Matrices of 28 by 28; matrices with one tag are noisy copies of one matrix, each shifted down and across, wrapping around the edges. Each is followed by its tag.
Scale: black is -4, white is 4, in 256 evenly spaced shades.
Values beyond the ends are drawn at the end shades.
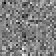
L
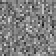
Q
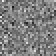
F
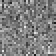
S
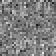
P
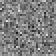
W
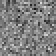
W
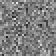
F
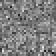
P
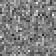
P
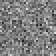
W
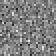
Q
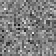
W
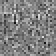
S
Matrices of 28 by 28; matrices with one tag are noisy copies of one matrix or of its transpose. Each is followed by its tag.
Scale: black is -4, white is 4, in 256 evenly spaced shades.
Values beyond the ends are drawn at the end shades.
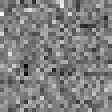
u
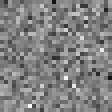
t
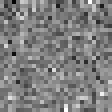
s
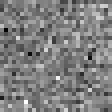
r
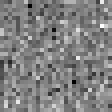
r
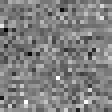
r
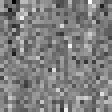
s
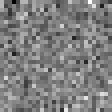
s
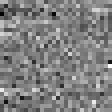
s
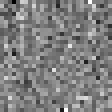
s
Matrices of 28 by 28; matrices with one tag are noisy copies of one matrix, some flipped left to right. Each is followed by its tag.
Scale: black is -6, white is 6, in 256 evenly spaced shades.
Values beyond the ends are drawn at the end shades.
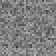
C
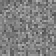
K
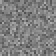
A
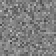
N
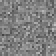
K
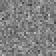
K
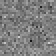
C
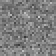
C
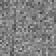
K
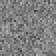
N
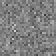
N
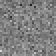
K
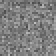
K
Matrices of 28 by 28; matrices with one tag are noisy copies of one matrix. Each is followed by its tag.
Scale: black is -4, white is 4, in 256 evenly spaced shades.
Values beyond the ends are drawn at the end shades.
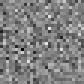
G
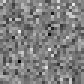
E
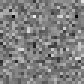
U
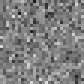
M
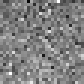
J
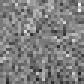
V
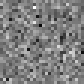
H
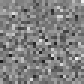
U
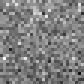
V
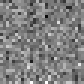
M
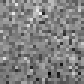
V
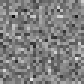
U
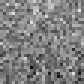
V
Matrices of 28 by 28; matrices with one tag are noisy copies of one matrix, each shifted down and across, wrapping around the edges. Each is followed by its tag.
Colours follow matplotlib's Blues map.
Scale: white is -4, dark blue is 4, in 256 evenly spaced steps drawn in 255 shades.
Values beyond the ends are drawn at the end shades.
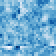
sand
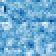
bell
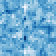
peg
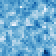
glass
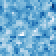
glass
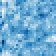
peg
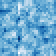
peg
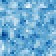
glass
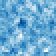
glass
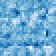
bell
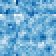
bell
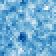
glass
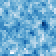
glass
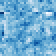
sand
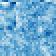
sand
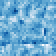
bell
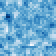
glass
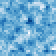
glass
